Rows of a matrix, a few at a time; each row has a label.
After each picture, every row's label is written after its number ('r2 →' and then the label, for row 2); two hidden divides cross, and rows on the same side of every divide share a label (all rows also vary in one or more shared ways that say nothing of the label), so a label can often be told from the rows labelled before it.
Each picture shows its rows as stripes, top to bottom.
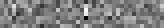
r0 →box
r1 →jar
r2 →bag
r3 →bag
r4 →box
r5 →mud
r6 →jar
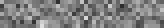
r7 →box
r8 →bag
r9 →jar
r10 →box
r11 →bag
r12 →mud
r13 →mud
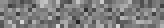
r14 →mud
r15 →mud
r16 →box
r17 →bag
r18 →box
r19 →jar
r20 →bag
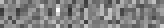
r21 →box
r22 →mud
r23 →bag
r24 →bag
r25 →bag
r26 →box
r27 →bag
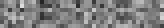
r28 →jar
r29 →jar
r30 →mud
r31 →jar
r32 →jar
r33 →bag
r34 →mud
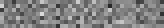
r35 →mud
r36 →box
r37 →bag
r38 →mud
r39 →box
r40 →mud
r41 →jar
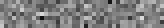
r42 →box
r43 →jar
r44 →jar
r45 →mud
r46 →jar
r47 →box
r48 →box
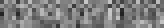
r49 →bag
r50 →box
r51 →bag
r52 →bag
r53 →bag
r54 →jar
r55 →jar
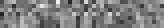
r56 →bag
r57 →mud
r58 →box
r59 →bag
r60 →jar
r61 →jar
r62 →jar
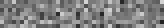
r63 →bag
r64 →mud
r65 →bag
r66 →jar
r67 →jar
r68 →mud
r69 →jar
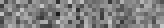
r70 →box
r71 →bag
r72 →jar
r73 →box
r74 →jar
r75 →bag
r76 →jar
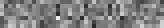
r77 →mud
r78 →box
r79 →box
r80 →box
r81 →bag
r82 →jar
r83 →jar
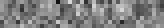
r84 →box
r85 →mud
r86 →mud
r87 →mud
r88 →box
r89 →bag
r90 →jar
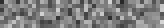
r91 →bag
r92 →jar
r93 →bag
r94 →mud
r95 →box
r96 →jar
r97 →jar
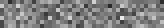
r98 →mud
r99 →box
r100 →bag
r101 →jar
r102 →box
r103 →bag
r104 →jar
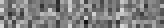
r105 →box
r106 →jar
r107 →box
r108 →mud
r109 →bag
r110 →box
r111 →box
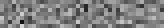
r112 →jar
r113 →mud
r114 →box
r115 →jar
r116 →box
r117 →mud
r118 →jar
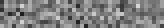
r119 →bag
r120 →jar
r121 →bag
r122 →mud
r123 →bag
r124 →jar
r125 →box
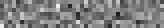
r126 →bag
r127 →bag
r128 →mud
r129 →jar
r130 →jar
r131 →mud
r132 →box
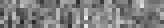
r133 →jar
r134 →jar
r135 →bag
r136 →bag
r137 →bag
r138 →mud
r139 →bag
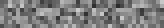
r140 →jar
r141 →jar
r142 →mud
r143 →mud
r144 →box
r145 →box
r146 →bag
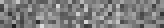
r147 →box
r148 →bag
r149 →bag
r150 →mud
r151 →mud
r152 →bag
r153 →mud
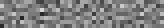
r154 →jar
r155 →box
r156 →mud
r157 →jar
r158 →mud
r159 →jar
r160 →bag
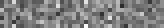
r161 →bag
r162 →bag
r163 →mud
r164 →jar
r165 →bag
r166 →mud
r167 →bag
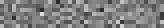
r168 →box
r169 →bag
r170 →jar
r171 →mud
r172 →box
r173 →bag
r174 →box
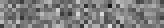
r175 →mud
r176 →box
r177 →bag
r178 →mud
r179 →mud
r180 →box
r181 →bag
